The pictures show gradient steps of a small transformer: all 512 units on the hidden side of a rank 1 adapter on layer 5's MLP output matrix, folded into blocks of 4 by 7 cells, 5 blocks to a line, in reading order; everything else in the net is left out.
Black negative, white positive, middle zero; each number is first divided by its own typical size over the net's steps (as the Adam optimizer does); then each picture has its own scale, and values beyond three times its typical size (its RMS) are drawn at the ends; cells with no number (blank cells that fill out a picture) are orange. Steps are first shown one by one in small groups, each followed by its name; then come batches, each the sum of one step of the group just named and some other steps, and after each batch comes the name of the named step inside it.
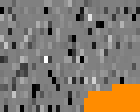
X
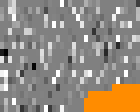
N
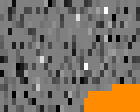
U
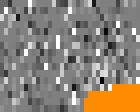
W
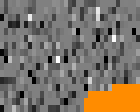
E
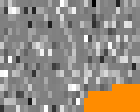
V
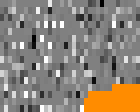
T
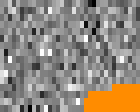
V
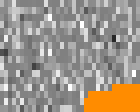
N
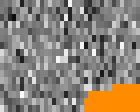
T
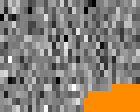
V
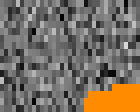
U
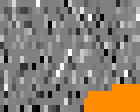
N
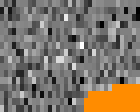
X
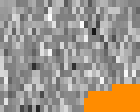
N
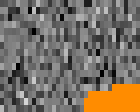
U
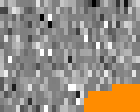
V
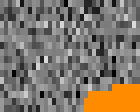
T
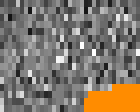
U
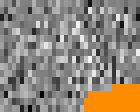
T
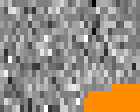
V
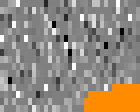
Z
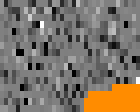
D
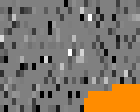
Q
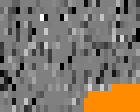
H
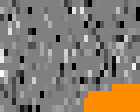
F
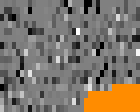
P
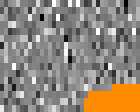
Z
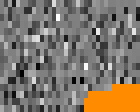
Z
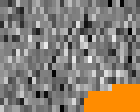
Z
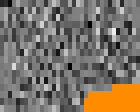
D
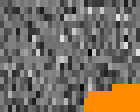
H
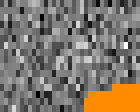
Q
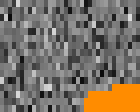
Z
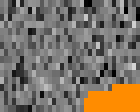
F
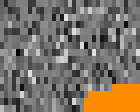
D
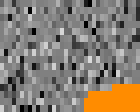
F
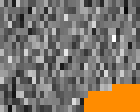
F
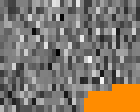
H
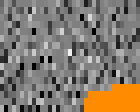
Q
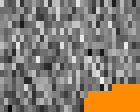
Q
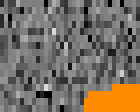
Z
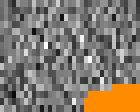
H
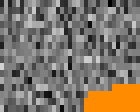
Q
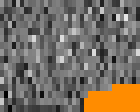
Q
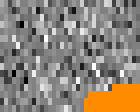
H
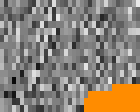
F
